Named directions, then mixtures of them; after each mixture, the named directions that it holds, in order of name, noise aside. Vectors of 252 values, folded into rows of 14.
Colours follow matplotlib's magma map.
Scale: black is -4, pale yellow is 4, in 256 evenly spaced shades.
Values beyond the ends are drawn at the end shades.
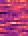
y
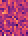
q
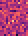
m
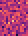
m.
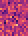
m, q.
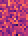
m, q, y.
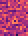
m, y.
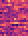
q, y.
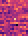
q, y.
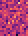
m.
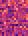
m, q, y.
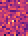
m, q.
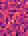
m.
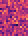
m, q, y.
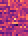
m, q, y.
